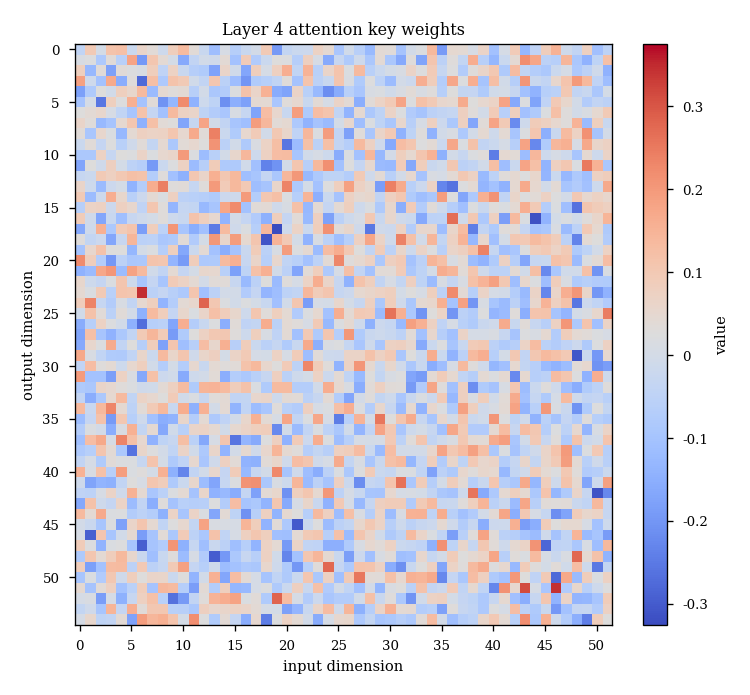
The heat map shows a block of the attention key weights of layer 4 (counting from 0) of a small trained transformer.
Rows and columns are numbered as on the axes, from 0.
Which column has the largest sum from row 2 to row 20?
31
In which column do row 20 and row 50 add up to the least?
48
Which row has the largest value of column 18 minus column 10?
7
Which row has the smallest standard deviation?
33
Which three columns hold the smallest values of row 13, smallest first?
36, 35, 29
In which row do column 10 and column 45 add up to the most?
34
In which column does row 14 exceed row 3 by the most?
16
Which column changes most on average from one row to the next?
2
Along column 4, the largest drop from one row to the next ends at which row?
38
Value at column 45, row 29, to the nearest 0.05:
0.15
